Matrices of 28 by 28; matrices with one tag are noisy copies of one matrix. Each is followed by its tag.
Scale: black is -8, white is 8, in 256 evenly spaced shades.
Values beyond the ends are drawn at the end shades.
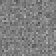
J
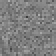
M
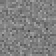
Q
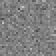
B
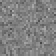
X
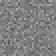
M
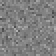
B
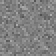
B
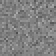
B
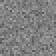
X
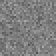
X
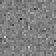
J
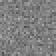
M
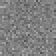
J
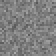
X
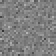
M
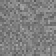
B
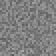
J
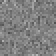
X
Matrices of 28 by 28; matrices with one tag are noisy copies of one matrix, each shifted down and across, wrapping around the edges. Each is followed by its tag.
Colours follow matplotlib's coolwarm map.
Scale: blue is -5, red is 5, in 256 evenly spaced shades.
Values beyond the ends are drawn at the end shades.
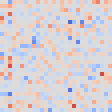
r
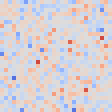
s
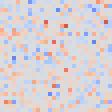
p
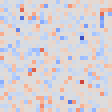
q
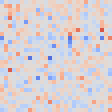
q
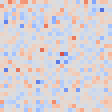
p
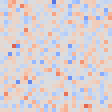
p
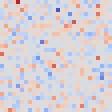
s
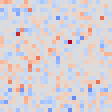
q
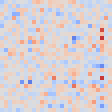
r
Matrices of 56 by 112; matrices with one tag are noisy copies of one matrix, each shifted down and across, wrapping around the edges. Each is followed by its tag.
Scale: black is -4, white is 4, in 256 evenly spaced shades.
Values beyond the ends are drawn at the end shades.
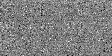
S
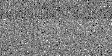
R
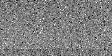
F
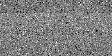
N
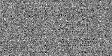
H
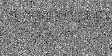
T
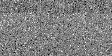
R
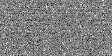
H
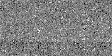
T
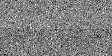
F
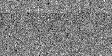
T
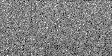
R
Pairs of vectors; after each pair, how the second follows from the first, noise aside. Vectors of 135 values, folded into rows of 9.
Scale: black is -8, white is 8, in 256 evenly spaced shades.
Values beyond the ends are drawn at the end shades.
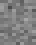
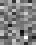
reversed, negated, scaled up.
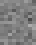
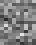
reversed, negated, scaled up.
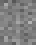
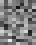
wrapped around, negated, scaled up.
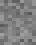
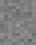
shrunk.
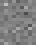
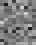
negated, scaled up.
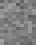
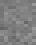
reversed, shrunk.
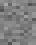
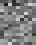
negated, scaled up.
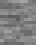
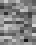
wrapped around, negated, scaled up.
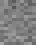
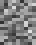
negated, scaled up.
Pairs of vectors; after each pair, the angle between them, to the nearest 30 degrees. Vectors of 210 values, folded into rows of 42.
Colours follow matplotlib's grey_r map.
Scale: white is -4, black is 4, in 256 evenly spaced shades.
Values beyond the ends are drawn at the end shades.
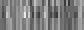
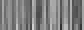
90 degrees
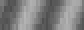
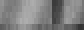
60 degrees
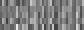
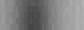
90 degrees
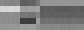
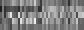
120 degrees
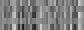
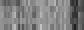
60 degrees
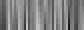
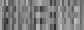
90 degrees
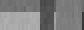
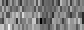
60 degrees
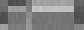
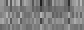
120 degrees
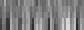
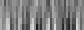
150 degrees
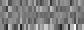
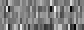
150 degrees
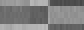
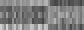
30 degrees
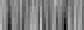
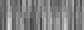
150 degrees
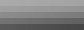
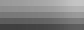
30 degrees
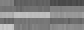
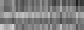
30 degrees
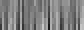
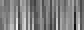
90 degrees
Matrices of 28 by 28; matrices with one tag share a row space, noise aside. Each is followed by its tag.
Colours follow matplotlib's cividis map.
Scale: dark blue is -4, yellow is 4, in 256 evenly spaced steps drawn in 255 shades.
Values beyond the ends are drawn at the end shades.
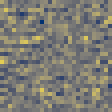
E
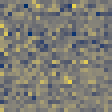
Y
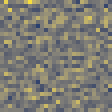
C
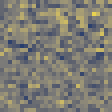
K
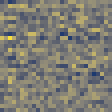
K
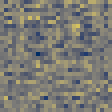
C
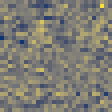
E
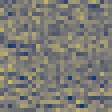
K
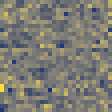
E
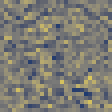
C
